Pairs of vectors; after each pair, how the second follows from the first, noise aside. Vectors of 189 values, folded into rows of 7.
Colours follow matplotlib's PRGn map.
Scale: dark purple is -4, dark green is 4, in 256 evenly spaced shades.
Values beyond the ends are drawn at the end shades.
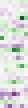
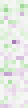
wrapped around, negated, shrunk.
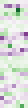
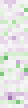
reversed, negated, shrunk.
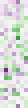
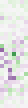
reversed, negated, partly zeroed.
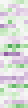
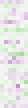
reversed, negated, shrunk.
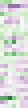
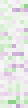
reversed, negated, shrunk.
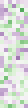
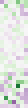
reversed, partly zeroed.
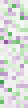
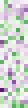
shuffled.
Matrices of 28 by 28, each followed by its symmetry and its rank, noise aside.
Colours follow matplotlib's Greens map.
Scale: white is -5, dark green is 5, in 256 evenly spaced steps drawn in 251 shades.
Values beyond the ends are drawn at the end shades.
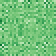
antisymmetric, rank four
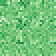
no symmetry, rank six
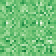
no symmetry, rank four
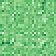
symmetric, rank four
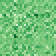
symmetric, rank four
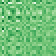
no symmetry, rank three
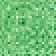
symmetric, rank four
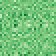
no symmetry, rank four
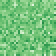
no symmetry, rank six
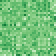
symmetric, rank three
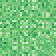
symmetric, rank six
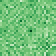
symmetric, rank six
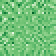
antisymmetric, rank four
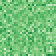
no symmetry, rank four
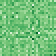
no symmetry, rank four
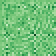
symmetric, rank four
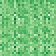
no symmetry, rank three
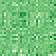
no symmetry, rank four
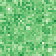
symmetric, rank six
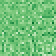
no symmetry, rank four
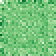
symmetric, rank four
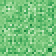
symmetric, rank six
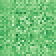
antisymmetric, rank six
